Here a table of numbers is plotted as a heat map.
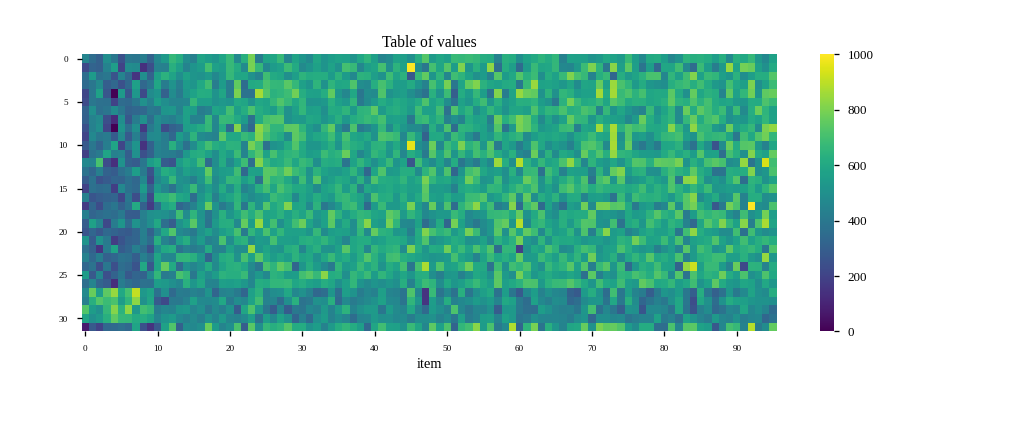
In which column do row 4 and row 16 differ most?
73
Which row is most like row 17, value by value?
31
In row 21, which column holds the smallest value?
4
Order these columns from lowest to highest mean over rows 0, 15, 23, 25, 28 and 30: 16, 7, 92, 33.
7, 16, 92, 33
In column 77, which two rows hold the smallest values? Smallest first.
29, 28
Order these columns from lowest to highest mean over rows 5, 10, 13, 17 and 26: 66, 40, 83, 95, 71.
66, 40, 83, 95, 71
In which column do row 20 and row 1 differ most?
45
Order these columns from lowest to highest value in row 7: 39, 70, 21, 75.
75, 70, 21, 39
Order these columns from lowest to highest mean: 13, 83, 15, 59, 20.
13, 15, 20, 83, 59
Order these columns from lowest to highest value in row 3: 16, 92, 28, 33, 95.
33, 16, 95, 28, 92
